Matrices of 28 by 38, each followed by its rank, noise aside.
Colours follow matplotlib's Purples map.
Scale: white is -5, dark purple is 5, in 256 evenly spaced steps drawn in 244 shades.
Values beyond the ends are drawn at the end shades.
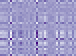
one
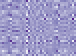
three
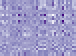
three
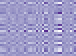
one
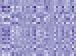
two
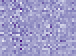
four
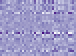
two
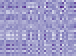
two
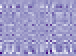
two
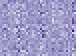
four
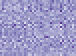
three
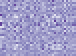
four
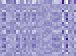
one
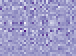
four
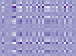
one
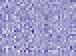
four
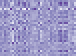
two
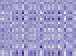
one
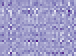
three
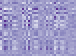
two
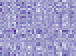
three
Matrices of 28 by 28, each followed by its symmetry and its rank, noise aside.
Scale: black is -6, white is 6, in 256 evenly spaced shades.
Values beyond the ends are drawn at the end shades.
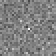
symmetric, rank six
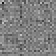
no symmetry, rank six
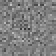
no symmetry, rank six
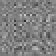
antisymmetric, rank four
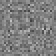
no symmetry, rank four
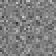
antisymmetric, rank four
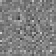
symmetric, rank four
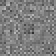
symmetric, rank four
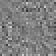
antisymmetric, rank four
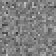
antisymmetric, rank eight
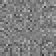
no symmetry, rank eight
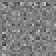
no symmetry, rank four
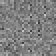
no symmetry, rank eight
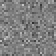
no symmetry, rank eight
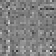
no symmetry, rank four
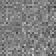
no symmetry, rank six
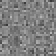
no symmetry, rank six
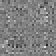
antisymmetric, rank six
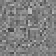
antisymmetric, rank eight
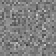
no symmetry, rank six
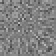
symmetric, rank eight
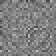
symmetric, rank four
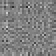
antisymmetric, rank four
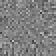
antisymmetric, rank eight
